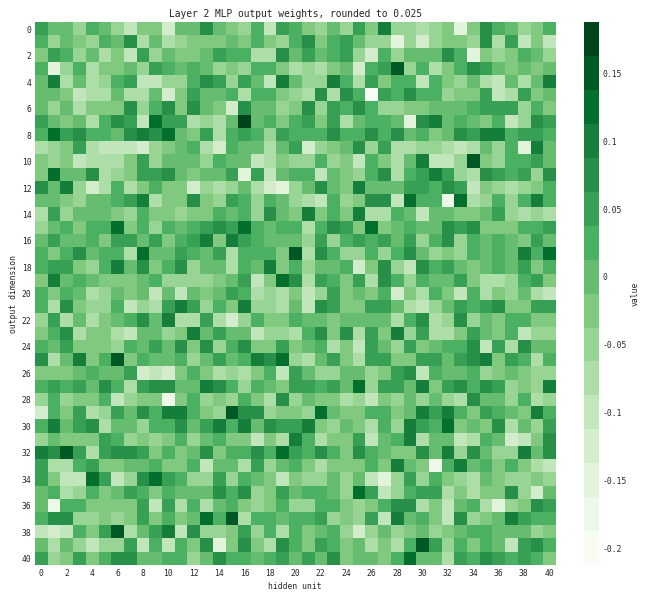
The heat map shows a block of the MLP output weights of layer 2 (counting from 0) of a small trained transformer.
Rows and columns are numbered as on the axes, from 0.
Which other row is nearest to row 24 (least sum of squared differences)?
16
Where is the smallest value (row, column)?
5, 26
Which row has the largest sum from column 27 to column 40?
8
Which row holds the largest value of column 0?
32
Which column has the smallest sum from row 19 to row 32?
37
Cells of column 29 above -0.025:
27
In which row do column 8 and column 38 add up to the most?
17
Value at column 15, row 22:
-0.125
